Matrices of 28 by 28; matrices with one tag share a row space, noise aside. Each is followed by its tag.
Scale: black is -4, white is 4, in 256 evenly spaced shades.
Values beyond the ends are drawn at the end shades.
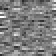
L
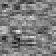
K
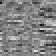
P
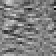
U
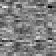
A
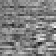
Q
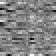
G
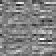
P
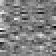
L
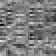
G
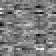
A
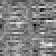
P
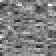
A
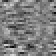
U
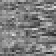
Q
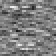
K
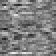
K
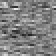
K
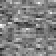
A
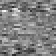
K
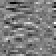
U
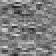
K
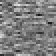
A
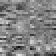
G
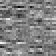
G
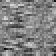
U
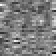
L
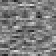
K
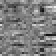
P
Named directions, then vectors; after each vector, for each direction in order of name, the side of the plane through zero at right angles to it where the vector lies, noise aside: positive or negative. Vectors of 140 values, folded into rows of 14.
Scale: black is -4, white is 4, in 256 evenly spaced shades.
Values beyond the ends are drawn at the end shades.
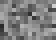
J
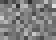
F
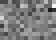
positive, positive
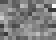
positive, positive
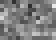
positive, positive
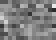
positive, positive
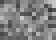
positive, positive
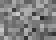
positive, negative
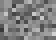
negative, positive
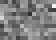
positive, positive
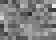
positive, positive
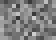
positive, negative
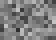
negative, positive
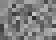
negative, positive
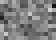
negative, negative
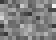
positive, positive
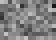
negative, negative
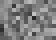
negative, positive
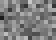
negative, negative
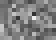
positive, negative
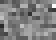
positive, positive
